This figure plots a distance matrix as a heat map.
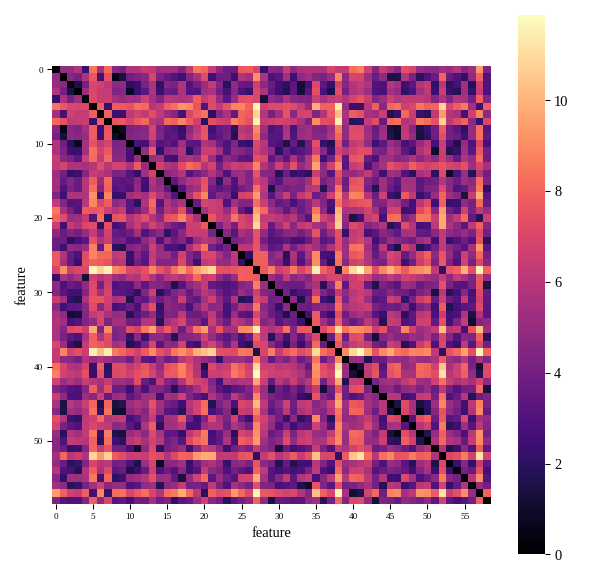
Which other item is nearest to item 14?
53
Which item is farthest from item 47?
35
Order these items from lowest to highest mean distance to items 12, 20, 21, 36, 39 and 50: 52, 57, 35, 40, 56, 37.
56, 37, 40, 57, 35, 52
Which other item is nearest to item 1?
8
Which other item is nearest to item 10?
3
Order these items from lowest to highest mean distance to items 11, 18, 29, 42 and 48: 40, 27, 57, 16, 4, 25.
16, 25, 4, 40, 57, 27
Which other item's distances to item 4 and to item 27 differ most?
28
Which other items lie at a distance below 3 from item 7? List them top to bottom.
5, 20, 40, 41, 57
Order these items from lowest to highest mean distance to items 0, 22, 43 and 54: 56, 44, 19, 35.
56, 44, 19, 35
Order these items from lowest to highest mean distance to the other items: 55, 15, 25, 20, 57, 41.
15, 55, 25, 20, 41, 57
